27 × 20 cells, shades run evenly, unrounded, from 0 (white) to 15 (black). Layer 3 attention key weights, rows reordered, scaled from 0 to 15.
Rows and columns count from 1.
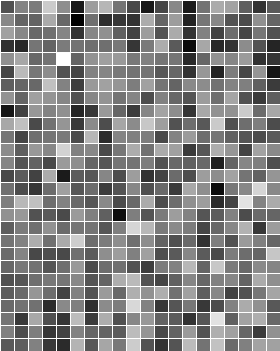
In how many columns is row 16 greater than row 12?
12
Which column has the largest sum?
14
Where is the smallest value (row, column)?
5, 5
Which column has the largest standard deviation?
16
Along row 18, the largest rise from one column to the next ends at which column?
19
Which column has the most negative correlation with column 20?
7
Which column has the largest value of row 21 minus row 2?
11
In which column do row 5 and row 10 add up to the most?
20
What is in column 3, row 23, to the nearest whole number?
6
